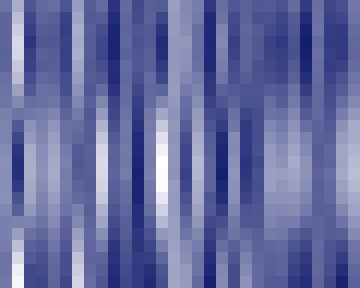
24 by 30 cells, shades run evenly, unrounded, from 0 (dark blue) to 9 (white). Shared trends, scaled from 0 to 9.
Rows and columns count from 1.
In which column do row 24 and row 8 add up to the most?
2
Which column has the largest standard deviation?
14
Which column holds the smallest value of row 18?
12
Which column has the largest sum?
15
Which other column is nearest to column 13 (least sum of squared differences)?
11
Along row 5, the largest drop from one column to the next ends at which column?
3
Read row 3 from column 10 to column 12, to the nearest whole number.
0 3 2
